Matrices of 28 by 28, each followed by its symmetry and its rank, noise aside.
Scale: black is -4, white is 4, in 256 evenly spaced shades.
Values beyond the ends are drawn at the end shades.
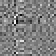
no symmetry, rank four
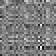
no symmetry, rank three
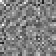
symmetric, rank four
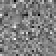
antisymmetric, rank four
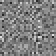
antisymmetric, rank four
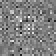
symmetric, rank three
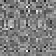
no symmetry, rank four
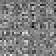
antisymmetric, rank four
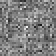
no symmetry, rank five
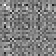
symmetric, rank four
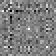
symmetric, rank five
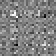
symmetric, rank three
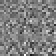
no symmetry, rank four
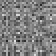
no symmetry, rank three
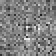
symmetric, rank five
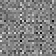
no symmetry, rank three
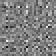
antisymmetric, rank four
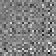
no symmetry, rank three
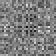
no symmetry, rank three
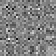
symmetric, rank five
